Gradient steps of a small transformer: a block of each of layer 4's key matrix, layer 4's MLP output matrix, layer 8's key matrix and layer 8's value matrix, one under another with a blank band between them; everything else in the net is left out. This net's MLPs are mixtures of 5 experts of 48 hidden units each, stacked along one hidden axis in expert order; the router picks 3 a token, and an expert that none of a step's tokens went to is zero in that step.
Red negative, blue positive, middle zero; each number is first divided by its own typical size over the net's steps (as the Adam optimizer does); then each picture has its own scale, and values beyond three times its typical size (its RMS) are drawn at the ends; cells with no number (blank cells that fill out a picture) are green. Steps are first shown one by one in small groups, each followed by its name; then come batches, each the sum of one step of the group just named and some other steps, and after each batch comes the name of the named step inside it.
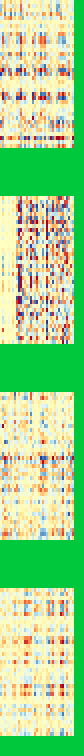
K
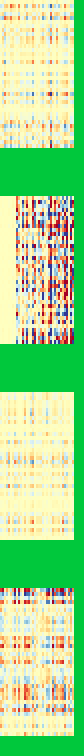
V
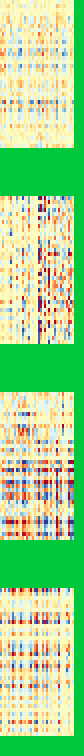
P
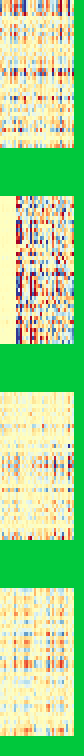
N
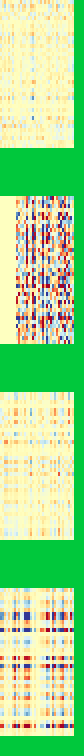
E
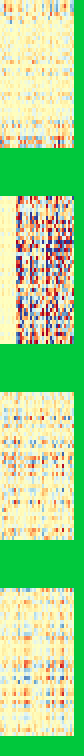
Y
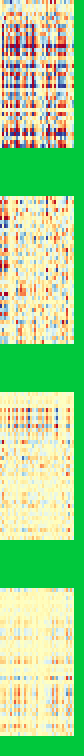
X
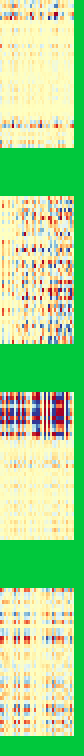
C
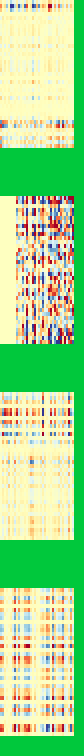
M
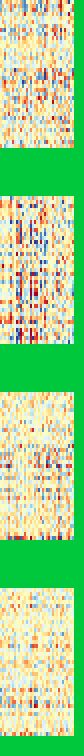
N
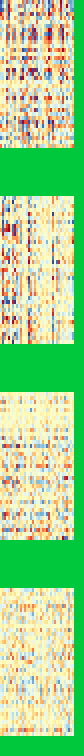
N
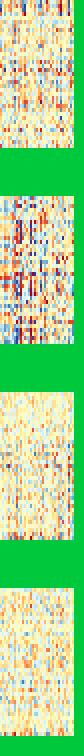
N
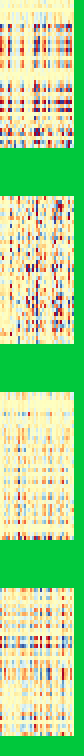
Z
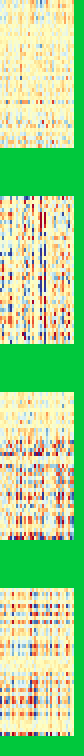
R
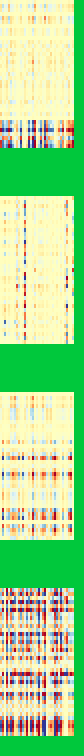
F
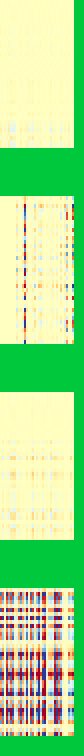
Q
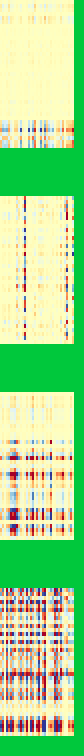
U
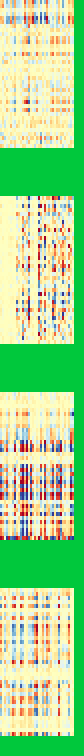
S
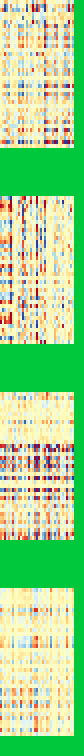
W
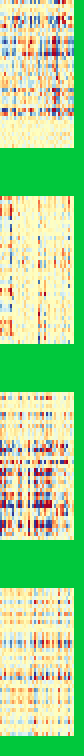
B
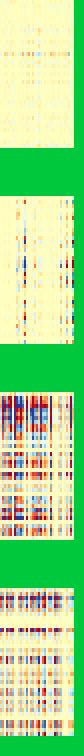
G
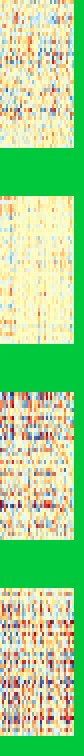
B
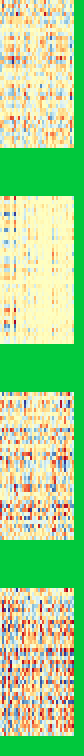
U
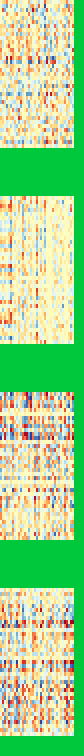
W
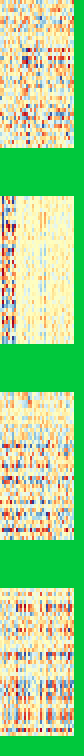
R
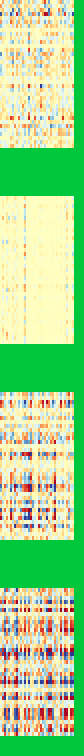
U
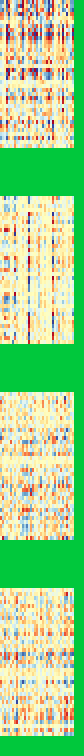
S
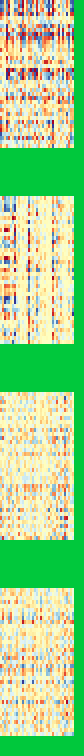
Z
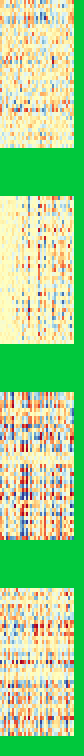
S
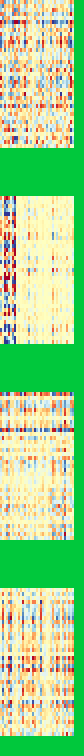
Q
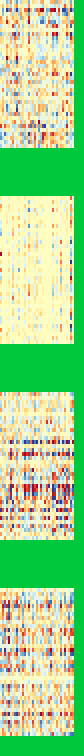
U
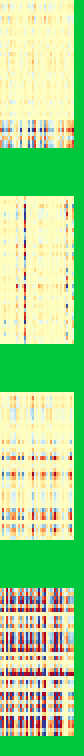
F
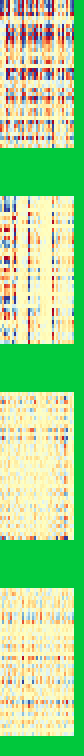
G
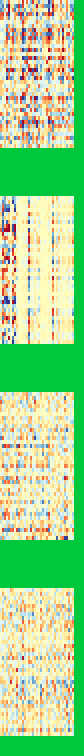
G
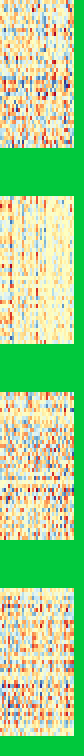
W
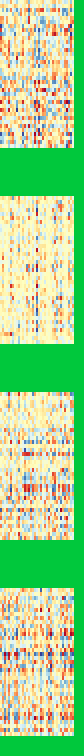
Z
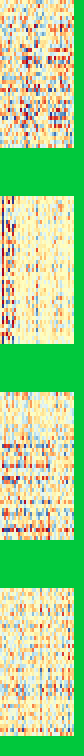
Z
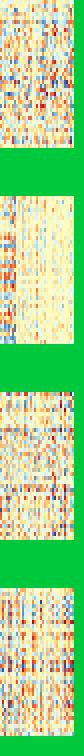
W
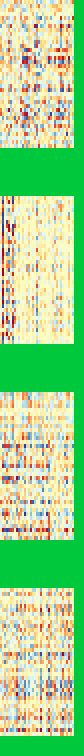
Z
